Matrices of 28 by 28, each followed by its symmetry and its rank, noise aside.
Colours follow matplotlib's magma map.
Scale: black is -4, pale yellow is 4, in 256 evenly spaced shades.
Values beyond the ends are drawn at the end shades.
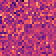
no symmetry, rank seven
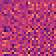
no symmetry, rank five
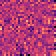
no symmetry, rank five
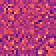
symmetric, rank five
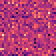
no symmetry, rank five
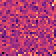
no symmetry, rank five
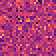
symmetric, rank seven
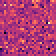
no symmetry, rank seven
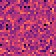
symmetric, rank seven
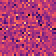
no symmetry, rank six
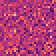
no symmetry, rank seven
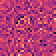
symmetric, rank five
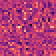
no symmetry, rank six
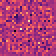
symmetric, rank seven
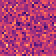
antisymmetric, rank six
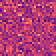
no symmetry, rank five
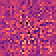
no symmetry, rank seven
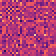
symmetric, rank five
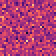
no symmetry, rank six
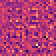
antisymmetric, rank six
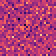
symmetric, rank seven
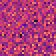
symmetric, rank seven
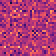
no symmetry, rank five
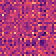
symmetric, rank five
